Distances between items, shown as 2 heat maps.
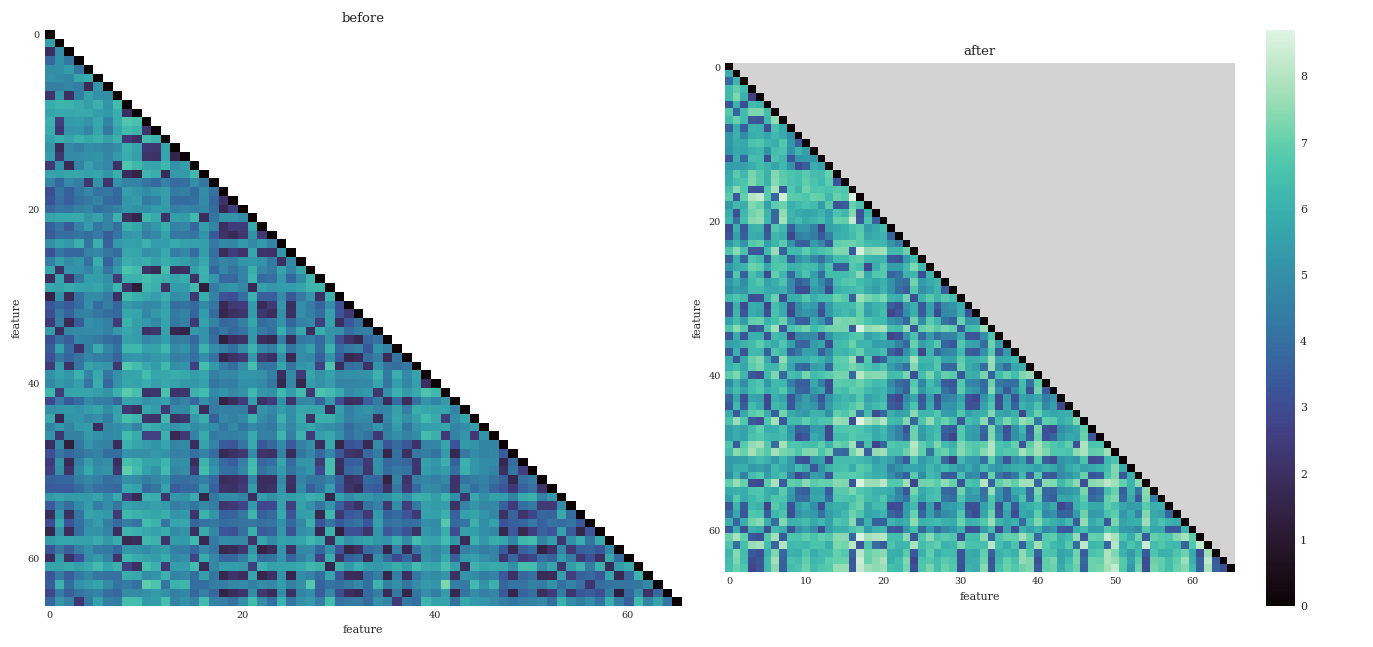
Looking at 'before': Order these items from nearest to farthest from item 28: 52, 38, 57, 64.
57, 38, 64, 52
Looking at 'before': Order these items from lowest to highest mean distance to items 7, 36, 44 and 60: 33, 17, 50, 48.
33, 50, 48, 17
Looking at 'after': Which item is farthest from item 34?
17
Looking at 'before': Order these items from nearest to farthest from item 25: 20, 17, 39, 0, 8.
20, 0, 17, 39, 8
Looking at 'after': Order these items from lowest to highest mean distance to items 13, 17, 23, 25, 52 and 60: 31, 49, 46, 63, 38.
31, 38, 49, 63, 46
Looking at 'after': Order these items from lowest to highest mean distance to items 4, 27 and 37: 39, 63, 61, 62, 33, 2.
2, 63, 61, 33, 39, 62
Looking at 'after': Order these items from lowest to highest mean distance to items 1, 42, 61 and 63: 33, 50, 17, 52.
52, 33, 17, 50
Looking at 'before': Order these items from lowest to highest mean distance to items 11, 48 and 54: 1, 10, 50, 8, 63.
1, 10, 50, 63, 8
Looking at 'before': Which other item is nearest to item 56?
63
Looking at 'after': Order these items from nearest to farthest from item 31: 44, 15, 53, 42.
44, 53, 42, 15
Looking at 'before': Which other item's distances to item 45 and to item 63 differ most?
5
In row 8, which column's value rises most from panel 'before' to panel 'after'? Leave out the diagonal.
16
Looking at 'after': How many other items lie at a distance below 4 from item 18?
4
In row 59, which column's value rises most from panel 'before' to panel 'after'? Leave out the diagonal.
64
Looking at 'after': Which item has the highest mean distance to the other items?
50
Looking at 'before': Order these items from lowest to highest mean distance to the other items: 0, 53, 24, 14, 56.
0, 56, 14, 53, 24
